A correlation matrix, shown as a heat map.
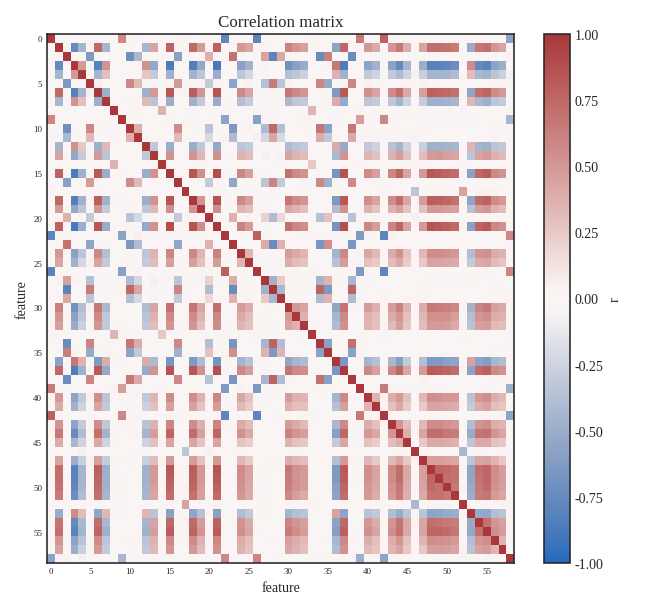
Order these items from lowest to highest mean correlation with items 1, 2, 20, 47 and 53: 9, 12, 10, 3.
10, 3, 12, 9
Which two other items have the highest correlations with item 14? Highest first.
8, 33
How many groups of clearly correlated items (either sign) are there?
5
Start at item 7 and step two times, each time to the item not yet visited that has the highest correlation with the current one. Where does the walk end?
36
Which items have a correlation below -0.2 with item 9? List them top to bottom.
22, 26, 58
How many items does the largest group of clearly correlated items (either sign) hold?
33
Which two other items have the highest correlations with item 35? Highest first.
2, 23
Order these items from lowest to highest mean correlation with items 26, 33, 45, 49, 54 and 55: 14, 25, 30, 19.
14, 25, 19, 30
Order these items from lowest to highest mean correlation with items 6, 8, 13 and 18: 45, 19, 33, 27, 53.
53, 27, 33, 45, 19
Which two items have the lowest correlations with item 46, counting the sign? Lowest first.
52, 17
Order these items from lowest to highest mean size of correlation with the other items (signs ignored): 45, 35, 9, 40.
9, 35, 45, 40
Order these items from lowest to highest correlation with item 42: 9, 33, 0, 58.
58, 33, 9, 0
